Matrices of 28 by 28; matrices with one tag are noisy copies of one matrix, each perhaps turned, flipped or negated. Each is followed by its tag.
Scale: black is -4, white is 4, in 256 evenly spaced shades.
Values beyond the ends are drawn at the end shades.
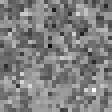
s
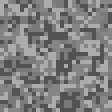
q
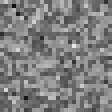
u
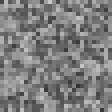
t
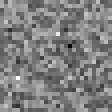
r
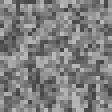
q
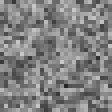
q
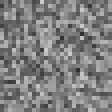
u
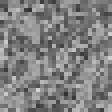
r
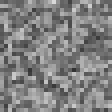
q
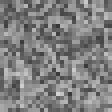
r
